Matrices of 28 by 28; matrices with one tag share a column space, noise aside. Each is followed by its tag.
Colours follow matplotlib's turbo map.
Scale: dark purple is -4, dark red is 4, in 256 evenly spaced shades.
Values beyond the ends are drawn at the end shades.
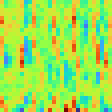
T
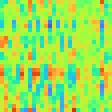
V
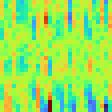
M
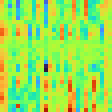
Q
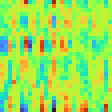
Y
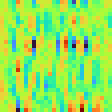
Y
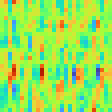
V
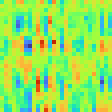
Y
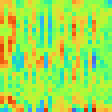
T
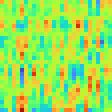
V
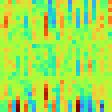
M
